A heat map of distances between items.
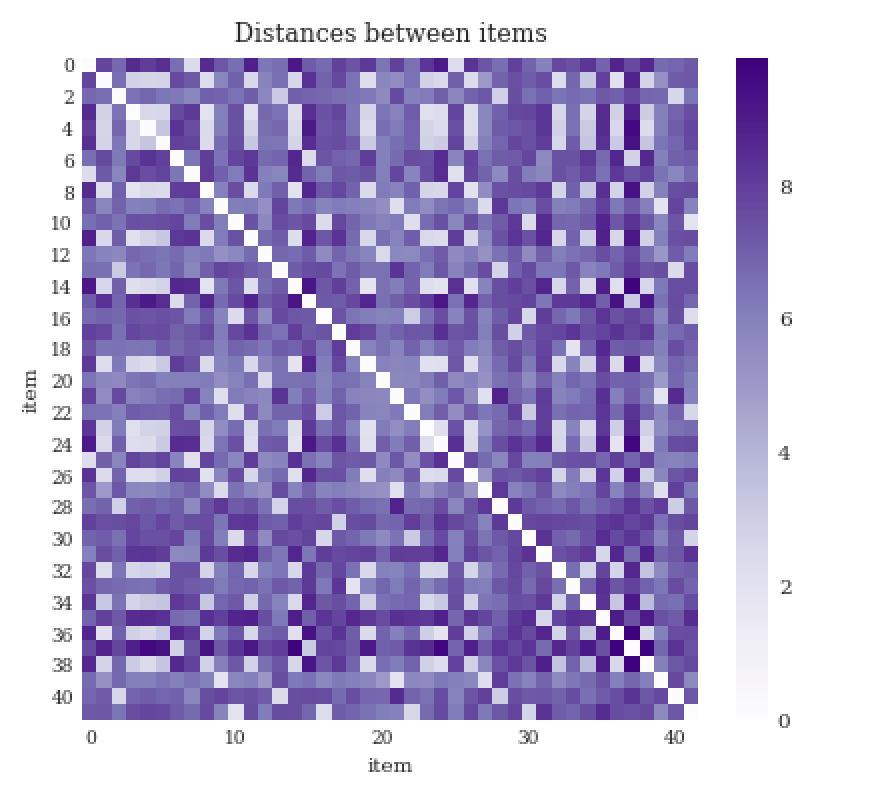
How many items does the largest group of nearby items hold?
15
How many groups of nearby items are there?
10
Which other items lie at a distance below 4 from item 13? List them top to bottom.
2, 28, 40
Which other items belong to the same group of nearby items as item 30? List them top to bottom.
10, 16, 22, 41
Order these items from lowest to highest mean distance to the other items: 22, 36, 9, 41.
36, 9, 22, 41
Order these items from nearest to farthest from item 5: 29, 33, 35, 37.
33, 29, 35, 37
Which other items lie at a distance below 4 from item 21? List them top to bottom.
9, 27, 39
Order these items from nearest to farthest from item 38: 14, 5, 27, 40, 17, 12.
14, 5, 27, 12, 40, 17
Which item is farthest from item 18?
35
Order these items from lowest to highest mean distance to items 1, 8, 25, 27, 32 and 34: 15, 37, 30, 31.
30, 31, 15, 37
